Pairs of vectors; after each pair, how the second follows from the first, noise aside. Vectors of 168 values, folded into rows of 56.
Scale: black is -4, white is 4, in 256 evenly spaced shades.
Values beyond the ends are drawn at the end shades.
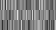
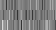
negated, partly zeroed.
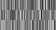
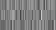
negated, shrunk.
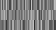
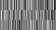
shuffled.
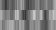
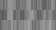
reversed, negated, shrunk.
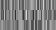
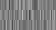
reversed, negated, shrunk.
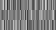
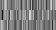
shuffled.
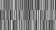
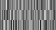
shuffled.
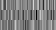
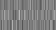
reversed, negated, shrunk.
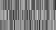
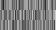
shuffled.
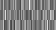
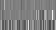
wrapped around, partly zeroed.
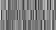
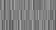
reversed, negated, shrunk.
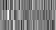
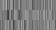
negated, shrunk.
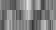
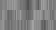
negated, shrunk.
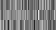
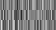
shuffled.
